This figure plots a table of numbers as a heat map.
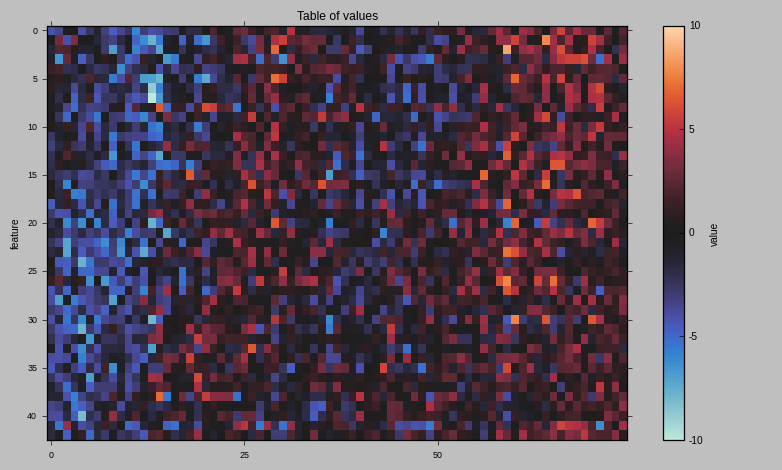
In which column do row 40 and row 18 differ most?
59
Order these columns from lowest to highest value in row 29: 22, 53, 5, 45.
5, 45, 53, 22
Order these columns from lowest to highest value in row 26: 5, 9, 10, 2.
5, 10, 9, 2
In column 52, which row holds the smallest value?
20
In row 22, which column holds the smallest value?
2
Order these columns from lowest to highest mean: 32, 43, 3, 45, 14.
3, 14, 45, 43, 32
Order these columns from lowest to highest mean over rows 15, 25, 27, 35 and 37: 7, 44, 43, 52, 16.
7, 52, 16, 44, 43
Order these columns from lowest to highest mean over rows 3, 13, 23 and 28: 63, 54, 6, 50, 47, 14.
14, 6, 47, 54, 50, 63
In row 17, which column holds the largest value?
68
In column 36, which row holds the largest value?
22
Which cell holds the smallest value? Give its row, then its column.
7, 13
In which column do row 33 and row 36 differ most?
13
